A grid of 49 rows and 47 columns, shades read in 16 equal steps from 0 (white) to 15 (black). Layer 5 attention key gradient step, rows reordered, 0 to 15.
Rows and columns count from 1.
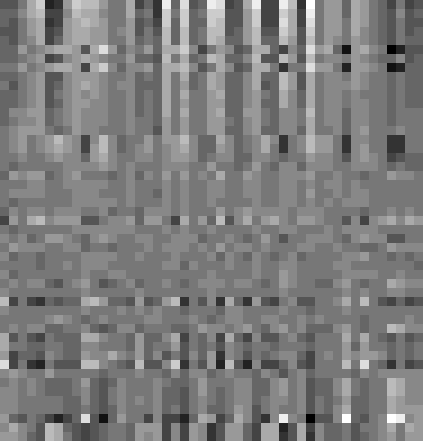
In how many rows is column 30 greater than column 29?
29
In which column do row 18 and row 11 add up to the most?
44
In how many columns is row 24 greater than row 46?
11
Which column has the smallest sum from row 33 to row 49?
39
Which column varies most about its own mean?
35
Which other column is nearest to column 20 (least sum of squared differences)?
26
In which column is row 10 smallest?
32
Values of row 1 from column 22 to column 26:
10 9 1 2 11
